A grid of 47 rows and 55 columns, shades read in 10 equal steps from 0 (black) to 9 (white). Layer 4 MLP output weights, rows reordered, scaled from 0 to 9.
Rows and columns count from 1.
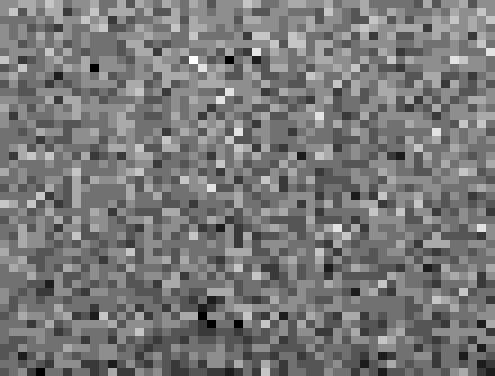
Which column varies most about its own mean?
27
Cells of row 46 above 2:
43
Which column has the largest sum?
51
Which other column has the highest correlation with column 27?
15
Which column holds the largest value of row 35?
29
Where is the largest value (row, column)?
8, 22
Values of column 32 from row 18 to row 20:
4 2 4
